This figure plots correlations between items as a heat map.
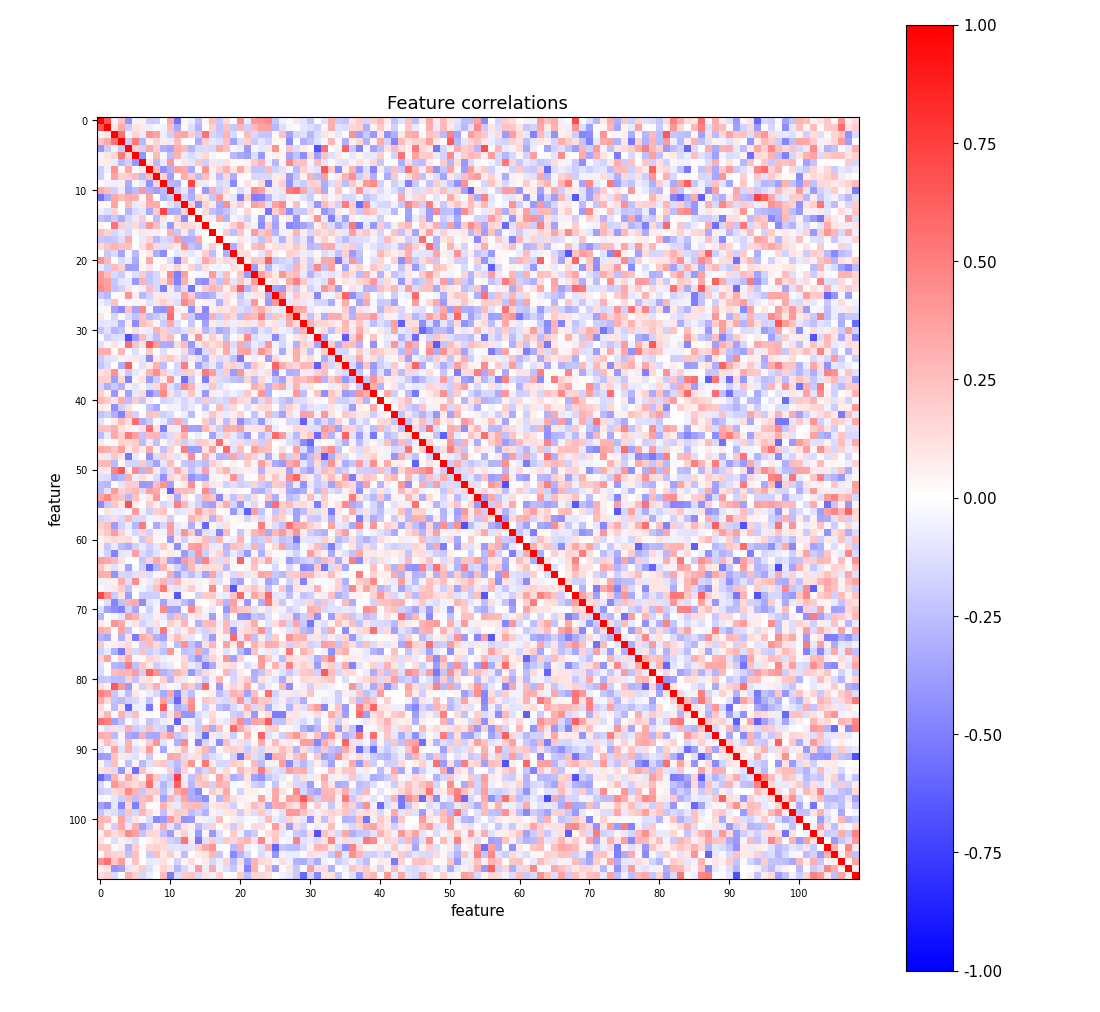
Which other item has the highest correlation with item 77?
33
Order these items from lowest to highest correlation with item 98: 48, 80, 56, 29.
48, 56, 80, 29
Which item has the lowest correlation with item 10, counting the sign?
53
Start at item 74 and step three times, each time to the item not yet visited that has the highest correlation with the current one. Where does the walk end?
108
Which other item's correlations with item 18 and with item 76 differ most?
47
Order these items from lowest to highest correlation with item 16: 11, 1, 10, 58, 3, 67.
11, 3, 58, 1, 10, 67
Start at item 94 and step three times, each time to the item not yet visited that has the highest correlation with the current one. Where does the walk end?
7
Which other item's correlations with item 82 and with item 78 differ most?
55
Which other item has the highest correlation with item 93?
23
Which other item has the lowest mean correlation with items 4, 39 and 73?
81
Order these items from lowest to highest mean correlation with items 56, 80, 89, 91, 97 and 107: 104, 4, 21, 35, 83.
21, 83, 104, 4, 35
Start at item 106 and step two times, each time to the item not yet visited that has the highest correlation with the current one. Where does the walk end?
0
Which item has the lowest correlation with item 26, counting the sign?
85
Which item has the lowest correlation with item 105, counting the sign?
87
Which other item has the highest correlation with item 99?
51
